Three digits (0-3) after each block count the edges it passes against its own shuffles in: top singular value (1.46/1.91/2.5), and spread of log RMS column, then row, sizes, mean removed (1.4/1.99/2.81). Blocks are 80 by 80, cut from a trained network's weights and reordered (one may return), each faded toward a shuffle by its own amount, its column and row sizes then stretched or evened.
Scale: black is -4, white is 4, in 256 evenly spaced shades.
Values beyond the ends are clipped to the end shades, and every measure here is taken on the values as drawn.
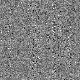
0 2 0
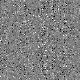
1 2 0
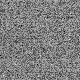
0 0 0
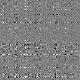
1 2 3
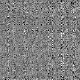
0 3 2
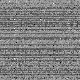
3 1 1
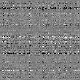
2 2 3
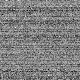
2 0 2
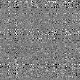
0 2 3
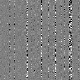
2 3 0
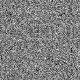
1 1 0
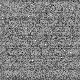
1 1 0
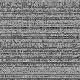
3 0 2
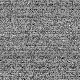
1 0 2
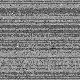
3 0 1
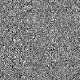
1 2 1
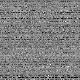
2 1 3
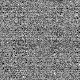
1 2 0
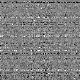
2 2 3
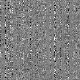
1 3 1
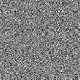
2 0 1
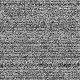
2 0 1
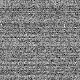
2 2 0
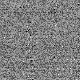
0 2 1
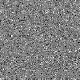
1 0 1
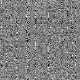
0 3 0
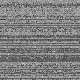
3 0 0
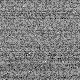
1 0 1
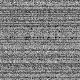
3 1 1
